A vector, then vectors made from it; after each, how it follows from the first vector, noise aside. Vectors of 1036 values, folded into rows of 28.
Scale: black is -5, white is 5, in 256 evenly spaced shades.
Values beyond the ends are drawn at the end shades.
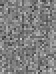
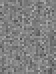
negated, shrunk.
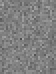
negated, shrunk.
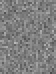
wrapped around, negated, shrunk.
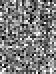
scaled up.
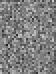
wrapped around.
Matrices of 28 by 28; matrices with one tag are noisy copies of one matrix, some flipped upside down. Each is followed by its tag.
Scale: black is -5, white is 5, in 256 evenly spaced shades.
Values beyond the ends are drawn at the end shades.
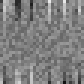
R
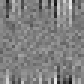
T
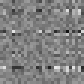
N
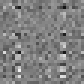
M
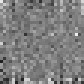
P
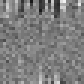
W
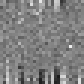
W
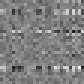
N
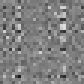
M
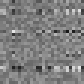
N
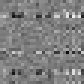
N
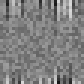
T
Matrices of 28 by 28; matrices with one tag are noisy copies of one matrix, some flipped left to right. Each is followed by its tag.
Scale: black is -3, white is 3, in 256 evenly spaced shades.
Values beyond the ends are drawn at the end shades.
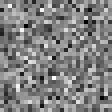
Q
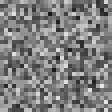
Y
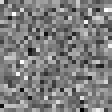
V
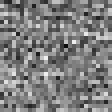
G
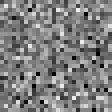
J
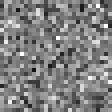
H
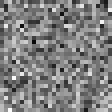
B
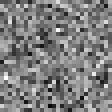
V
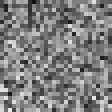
B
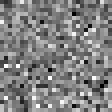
B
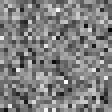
Q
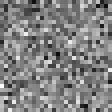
B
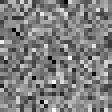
J
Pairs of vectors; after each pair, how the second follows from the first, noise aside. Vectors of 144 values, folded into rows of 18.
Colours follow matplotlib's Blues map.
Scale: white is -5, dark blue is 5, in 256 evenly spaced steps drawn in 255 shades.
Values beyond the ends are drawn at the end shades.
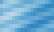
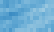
negated, shrunk.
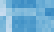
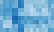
wrapped around, negated.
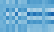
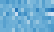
negated, partly zeroed.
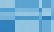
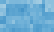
wrapped around, negated, shrunk.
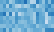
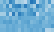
negated, partly zeroed.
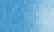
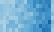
wrapped around, negated.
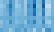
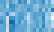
wrapped around, negated.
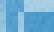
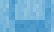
wrapped around, negated, shrunk.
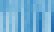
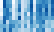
reversed, negated, scaled up.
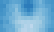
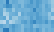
wrapped around, partly zeroed.
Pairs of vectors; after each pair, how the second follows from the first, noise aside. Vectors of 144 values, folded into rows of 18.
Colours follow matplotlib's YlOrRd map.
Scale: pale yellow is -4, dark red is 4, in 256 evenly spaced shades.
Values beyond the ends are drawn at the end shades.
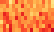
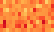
wrapped around, partly zeroed.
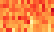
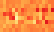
wrapped around, partly zeroed.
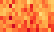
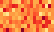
shuffled.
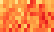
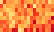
reversed, negated.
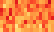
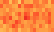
wrapped around, negated, shrunk.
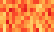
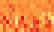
wrapped around, partly zeroed.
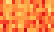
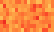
reversed, negated, shrunk.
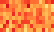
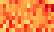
negated.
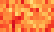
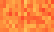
wrapped around, negated, shrunk.
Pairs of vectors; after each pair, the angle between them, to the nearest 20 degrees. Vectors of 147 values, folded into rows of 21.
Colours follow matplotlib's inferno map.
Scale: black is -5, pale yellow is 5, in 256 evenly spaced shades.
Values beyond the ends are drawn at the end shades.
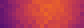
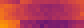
140 degrees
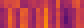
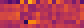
100 degrees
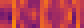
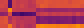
80 degrees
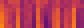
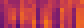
160 degrees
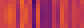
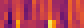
120 degrees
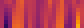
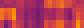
60 degrees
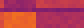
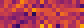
120 degrees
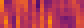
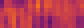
140 degrees
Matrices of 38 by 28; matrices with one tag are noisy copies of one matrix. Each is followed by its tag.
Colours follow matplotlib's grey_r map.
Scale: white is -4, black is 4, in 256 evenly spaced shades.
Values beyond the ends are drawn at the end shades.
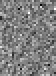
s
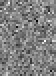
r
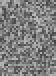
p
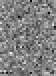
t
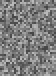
s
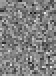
s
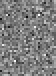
s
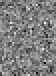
r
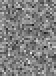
t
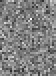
r
